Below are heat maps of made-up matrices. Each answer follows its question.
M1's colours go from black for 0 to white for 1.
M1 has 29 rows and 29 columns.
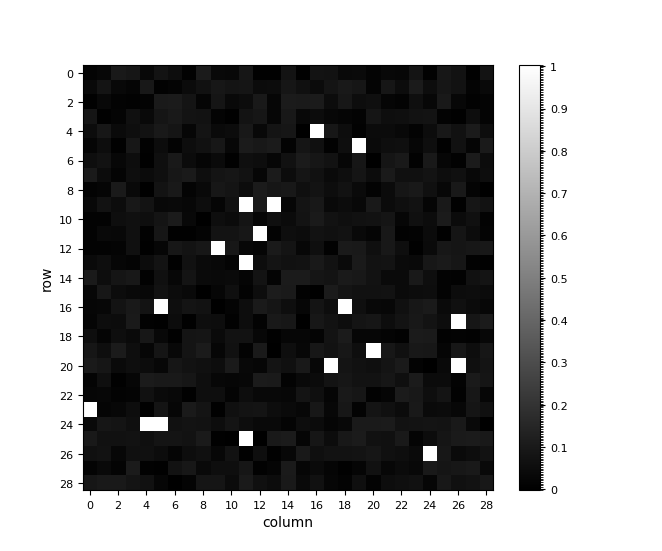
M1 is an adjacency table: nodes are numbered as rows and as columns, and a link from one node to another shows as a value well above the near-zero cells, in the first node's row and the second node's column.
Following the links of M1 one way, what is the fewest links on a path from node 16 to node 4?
6
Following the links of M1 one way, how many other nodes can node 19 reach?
8
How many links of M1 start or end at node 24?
3
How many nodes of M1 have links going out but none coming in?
2
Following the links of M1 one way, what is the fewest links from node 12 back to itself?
3
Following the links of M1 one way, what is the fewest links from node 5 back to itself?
5
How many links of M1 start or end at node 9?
3
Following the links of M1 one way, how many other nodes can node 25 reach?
4
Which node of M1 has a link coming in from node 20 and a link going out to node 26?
node 17
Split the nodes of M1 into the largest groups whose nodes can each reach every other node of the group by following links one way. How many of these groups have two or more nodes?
2
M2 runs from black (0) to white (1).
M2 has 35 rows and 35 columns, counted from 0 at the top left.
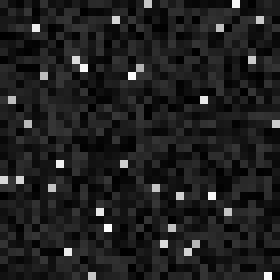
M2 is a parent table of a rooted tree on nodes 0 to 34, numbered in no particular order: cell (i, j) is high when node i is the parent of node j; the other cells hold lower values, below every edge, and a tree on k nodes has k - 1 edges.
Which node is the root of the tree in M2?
30
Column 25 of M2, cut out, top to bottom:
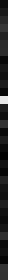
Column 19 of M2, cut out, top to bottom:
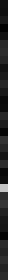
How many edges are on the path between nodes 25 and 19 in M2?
9
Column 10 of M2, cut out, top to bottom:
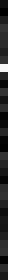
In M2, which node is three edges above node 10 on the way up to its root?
7
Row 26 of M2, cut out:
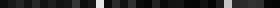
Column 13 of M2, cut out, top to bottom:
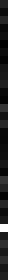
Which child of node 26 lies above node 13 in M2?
28
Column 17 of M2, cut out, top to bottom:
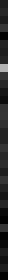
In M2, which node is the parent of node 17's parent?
31
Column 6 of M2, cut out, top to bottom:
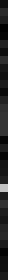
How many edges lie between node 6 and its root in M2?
5
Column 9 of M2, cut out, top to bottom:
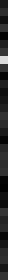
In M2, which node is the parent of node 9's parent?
20
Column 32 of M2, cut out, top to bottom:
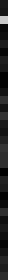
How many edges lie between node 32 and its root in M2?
4
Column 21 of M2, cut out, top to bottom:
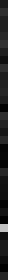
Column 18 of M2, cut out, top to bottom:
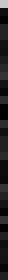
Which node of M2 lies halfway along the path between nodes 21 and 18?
24
